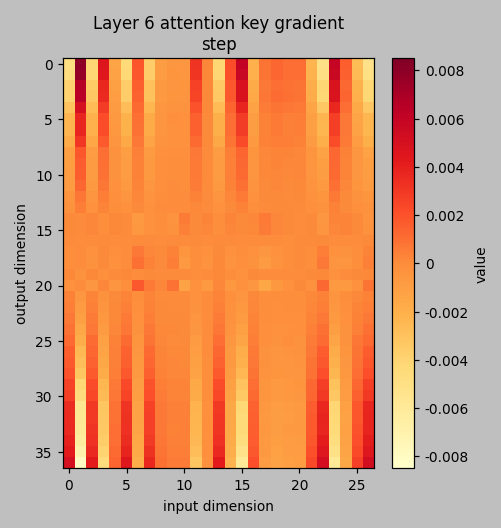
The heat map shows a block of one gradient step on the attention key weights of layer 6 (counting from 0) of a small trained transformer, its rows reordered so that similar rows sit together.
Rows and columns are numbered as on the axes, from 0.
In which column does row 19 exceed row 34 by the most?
1
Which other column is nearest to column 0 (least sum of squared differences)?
5
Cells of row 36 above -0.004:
23
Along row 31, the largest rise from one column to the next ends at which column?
2
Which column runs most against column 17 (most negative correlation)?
9
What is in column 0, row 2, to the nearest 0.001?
-0.004
